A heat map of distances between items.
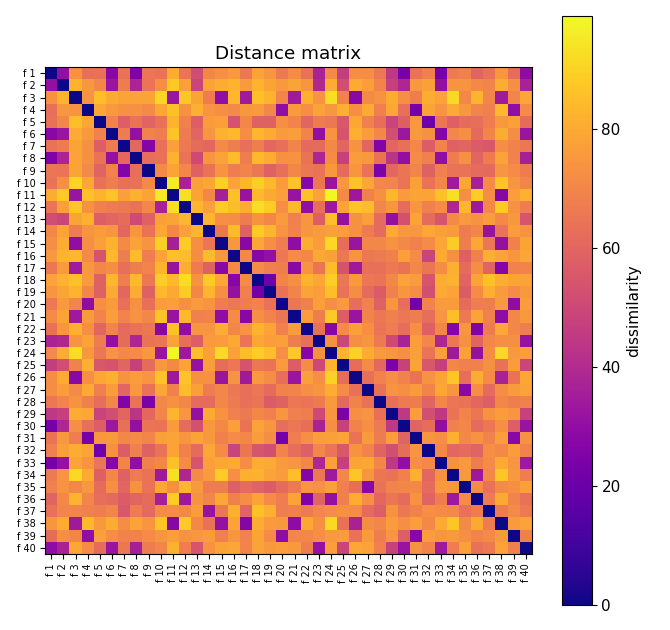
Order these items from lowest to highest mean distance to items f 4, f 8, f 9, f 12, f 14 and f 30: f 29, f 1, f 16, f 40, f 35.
f 1, f 40, f 29, f 35, f 16
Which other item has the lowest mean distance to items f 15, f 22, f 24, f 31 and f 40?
f 36
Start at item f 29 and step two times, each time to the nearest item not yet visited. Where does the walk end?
f 13
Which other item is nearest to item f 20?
f 31
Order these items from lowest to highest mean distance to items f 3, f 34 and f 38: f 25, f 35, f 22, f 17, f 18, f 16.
f 17, f 22, f 25, f 35, f 16, f 18
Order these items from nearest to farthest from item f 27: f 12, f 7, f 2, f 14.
f 7, f 14, f 2, f 12
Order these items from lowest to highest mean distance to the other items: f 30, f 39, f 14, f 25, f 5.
f 30, f 25, f 5, f 39, f 14
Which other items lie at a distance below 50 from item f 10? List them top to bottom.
f 12, f 22, f 24, f 34, f 36
